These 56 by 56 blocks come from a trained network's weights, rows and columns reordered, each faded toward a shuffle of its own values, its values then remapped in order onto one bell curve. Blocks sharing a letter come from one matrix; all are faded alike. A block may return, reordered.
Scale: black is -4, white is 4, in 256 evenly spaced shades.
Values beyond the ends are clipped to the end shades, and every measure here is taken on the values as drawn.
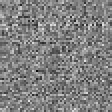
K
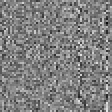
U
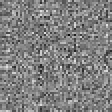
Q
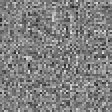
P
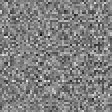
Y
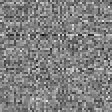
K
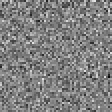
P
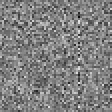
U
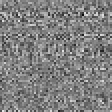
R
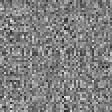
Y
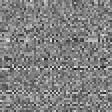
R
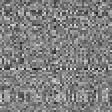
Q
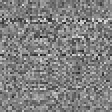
R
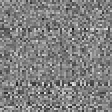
R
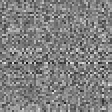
Q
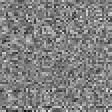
R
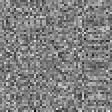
P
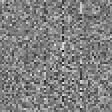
U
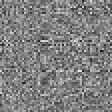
R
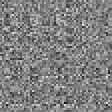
Y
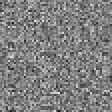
P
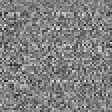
R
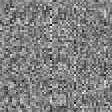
U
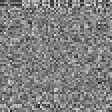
K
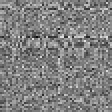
K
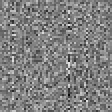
U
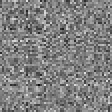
Y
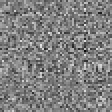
U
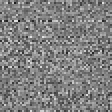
R
